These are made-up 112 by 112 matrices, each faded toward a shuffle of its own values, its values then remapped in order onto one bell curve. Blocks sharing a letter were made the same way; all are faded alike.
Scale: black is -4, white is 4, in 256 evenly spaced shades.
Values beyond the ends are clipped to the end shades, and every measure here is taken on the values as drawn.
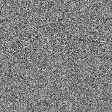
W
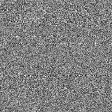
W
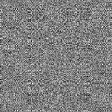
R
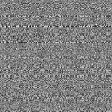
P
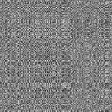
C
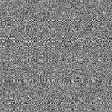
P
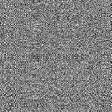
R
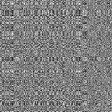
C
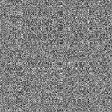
R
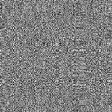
R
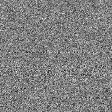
W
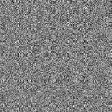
R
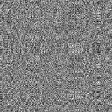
R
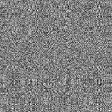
R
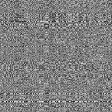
P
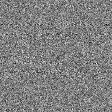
W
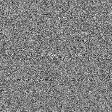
W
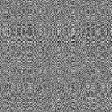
C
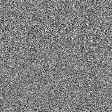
W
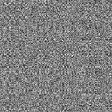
R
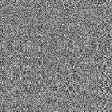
R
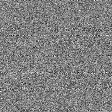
W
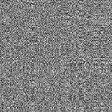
R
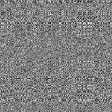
P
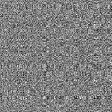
R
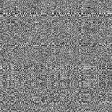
P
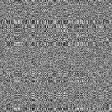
C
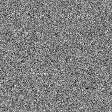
W
